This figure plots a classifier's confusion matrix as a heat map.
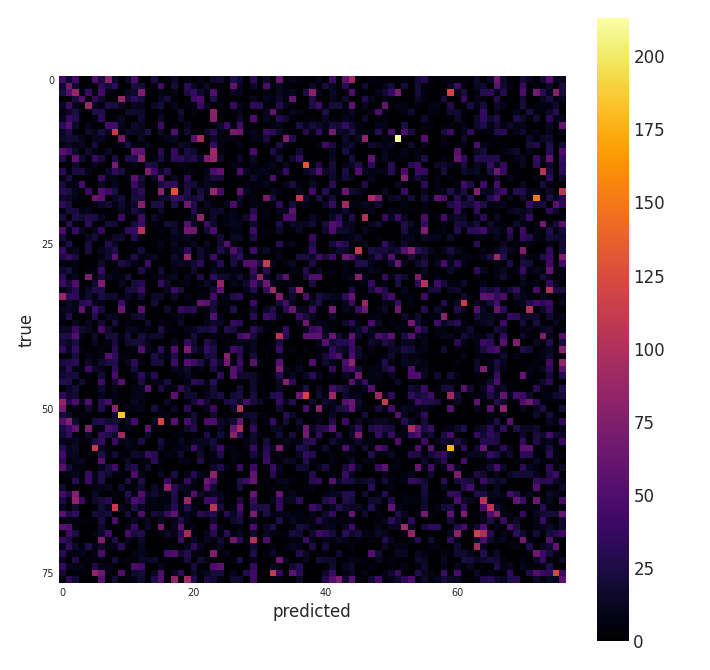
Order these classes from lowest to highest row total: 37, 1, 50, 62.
62, 37, 1, 50
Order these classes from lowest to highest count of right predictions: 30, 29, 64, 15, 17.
29, 15, 30, 64, 17
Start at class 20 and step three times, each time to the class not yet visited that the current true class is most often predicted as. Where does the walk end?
63
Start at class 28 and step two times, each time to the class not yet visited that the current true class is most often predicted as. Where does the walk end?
55
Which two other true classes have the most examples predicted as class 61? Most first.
34, 66
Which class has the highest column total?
23
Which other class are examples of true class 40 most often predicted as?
69
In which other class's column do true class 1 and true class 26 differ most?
45
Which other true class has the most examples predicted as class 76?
17
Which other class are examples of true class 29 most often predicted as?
74
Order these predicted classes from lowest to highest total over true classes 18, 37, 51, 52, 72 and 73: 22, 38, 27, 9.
38, 22, 27, 9
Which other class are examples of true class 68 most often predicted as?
52
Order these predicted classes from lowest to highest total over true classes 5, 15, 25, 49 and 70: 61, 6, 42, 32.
61, 42, 32, 6
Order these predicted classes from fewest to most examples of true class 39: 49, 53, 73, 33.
49, 53, 73, 33
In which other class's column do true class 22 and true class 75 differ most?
32
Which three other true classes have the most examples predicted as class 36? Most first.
18, 32, 48
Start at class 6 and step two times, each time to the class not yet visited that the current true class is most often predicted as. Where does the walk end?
12
